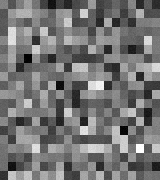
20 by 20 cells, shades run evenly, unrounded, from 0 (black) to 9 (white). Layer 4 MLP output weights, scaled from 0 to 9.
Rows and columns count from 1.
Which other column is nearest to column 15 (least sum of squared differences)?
3
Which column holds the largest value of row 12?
4
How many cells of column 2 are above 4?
12
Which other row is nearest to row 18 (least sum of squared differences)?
9
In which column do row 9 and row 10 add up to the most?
13
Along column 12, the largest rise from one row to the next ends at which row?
17
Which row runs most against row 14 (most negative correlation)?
20
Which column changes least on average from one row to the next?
1
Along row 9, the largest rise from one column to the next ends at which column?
19
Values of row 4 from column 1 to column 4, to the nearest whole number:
3 8 5 6
